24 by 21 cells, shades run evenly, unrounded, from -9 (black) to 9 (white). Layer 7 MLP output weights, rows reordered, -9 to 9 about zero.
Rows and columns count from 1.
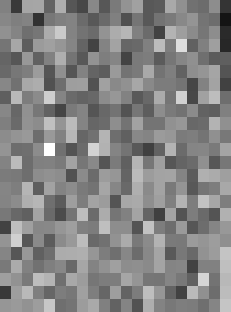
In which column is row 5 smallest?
12
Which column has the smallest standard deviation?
11
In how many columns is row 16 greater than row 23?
13
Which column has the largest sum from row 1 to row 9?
17
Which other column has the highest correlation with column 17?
20
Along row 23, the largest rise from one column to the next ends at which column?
18
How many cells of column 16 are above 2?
5
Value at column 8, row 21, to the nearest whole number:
3
